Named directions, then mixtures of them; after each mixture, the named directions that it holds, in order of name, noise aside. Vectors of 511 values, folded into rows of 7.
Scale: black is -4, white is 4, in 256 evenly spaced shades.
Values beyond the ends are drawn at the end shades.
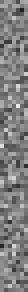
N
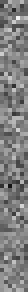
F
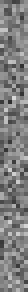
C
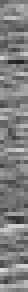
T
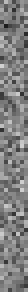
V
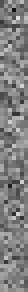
F, V.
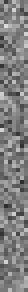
V.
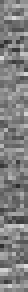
N, T.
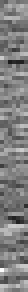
T.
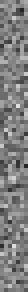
N.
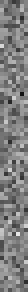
C, V.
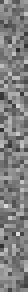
N, V.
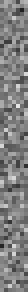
N.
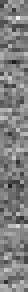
F, T.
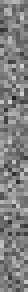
C.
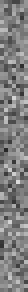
C.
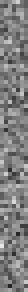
C, N.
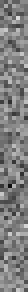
C, F.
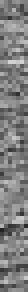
T, V.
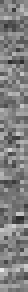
T, V.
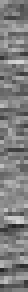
T.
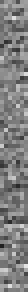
N, T.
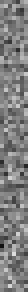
C, N.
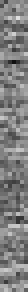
F, T.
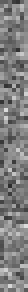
C, T.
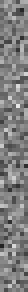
N.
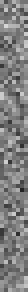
V.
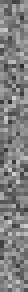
C.
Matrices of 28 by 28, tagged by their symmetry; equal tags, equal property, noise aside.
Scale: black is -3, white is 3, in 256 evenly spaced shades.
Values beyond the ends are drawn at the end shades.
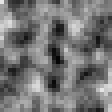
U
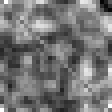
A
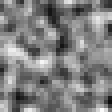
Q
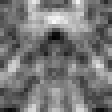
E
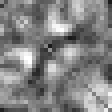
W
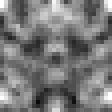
E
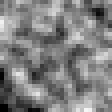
A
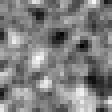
Q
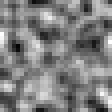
Q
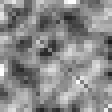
W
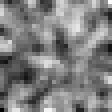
Q
